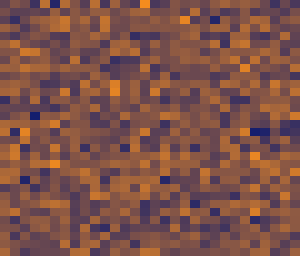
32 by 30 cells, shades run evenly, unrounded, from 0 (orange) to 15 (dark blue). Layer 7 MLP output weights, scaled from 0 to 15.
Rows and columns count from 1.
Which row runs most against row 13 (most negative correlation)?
10
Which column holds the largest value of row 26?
20
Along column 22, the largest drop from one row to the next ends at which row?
4
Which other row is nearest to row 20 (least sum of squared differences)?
27
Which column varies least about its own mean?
18
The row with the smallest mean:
21
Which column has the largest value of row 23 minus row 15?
17
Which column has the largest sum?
22
